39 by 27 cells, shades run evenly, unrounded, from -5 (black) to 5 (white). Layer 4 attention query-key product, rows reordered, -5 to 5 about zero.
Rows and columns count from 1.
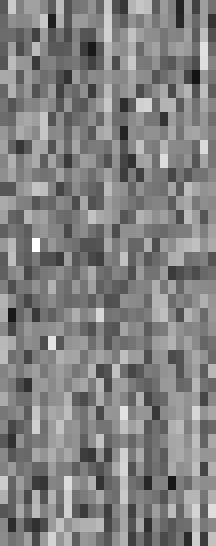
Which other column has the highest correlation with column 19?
14
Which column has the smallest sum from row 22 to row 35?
19
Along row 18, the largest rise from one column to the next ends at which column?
5
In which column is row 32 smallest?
2
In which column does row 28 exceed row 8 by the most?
16
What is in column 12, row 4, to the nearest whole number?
-4
